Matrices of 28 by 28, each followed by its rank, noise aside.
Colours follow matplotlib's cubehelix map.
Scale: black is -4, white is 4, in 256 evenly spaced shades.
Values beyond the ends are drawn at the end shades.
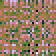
three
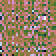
three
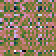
three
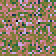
six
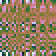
two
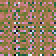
two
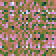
four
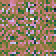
four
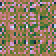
three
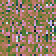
four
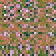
four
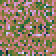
six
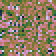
six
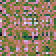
three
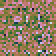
six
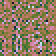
four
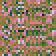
four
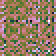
three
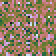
six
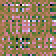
two
